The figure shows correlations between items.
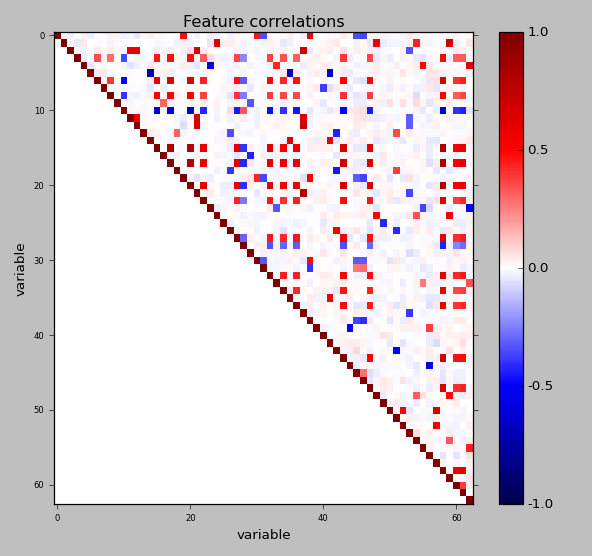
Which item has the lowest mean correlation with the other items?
10
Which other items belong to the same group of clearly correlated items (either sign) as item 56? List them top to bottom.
39, 44
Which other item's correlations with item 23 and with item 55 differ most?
4
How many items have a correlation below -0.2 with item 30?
3
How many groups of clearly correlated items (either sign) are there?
12
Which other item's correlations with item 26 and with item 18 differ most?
42
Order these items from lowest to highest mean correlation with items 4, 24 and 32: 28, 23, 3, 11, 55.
23, 28, 11, 3, 55
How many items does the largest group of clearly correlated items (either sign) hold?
18
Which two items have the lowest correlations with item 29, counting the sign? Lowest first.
16, 9
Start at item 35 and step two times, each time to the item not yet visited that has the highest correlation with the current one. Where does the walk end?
41
